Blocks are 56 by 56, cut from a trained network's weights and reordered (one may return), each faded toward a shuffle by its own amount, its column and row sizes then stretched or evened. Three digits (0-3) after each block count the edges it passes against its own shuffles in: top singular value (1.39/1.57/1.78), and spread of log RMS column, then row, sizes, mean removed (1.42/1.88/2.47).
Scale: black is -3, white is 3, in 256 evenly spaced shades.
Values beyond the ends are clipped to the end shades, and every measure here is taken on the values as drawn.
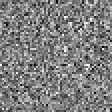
2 0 1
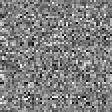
3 1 2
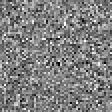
1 1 0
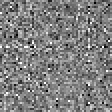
1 2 0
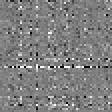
2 2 3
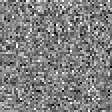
1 0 0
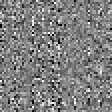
1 3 0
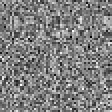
3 0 0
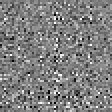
1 2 3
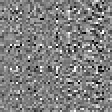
3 3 2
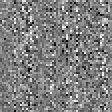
0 3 0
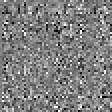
0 3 2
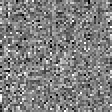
1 2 0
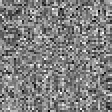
3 0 0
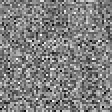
3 0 1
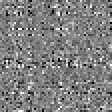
1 2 3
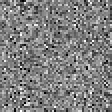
1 2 0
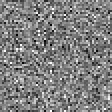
2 2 0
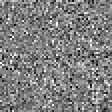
0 1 0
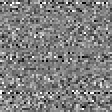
1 0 3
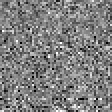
2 0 2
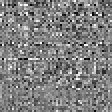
3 1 3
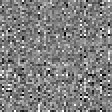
2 3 2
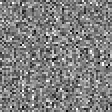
2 1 0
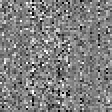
0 3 0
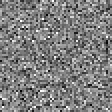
2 0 0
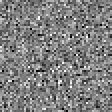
0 0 1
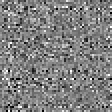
2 1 3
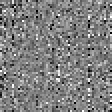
1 3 1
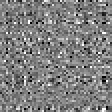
3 1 3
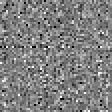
1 2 0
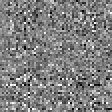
2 2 2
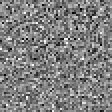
1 0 1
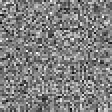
3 0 0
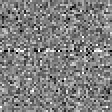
2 0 1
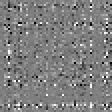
2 3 3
